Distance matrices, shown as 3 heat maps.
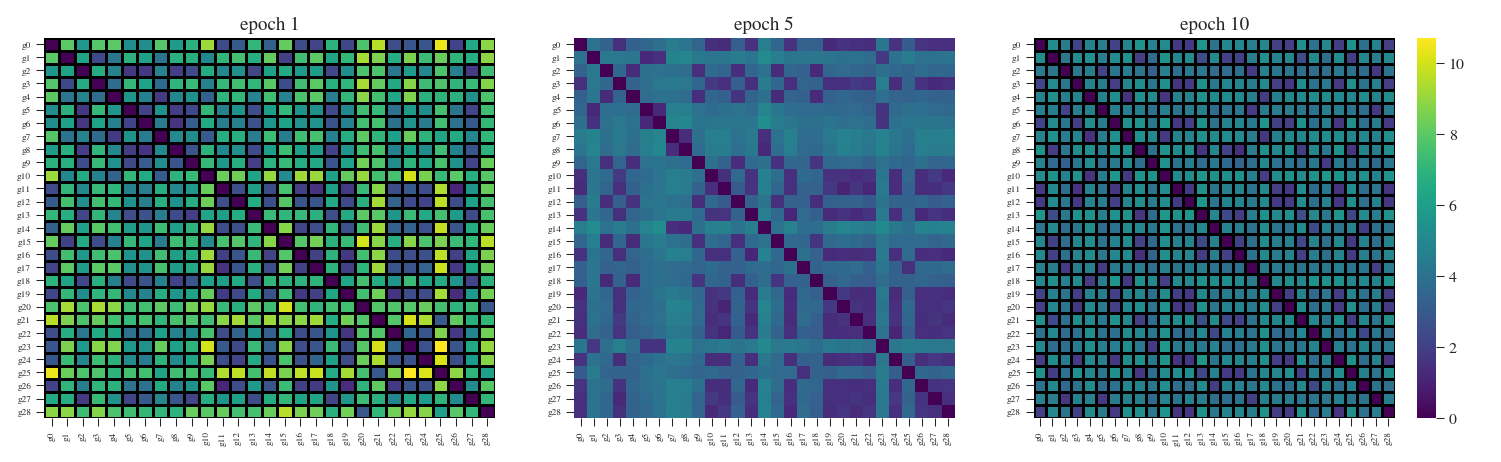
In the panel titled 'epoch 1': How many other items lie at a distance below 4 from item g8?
7
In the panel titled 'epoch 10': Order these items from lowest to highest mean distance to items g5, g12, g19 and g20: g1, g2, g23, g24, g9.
g24, g2, g9, g23, g1
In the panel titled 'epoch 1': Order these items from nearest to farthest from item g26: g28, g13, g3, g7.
g13, g7, g3, g28
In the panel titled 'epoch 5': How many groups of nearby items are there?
5
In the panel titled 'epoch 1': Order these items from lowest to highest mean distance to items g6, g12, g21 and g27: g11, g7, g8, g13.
g8, g13, g11, g7
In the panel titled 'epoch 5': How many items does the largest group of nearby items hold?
14
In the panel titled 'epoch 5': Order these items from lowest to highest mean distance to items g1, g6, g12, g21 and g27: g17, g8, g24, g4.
g24, g4, g17, g8
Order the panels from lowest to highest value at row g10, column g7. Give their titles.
epoch 10, epoch 1, epoch 5
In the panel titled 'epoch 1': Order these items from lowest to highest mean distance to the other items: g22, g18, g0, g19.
g22, g19, g18, g0
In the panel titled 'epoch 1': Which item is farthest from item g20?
g15
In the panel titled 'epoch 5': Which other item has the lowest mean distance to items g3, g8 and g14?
g7
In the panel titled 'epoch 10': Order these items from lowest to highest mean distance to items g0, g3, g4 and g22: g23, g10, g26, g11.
g11, g26, g10, g23
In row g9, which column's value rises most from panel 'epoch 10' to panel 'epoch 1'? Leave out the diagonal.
g23
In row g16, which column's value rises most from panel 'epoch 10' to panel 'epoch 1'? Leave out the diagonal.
g25
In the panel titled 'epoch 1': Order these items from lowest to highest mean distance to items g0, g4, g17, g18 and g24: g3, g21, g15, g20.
g3, g15, g20, g21
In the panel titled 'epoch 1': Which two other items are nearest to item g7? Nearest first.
g4, g10
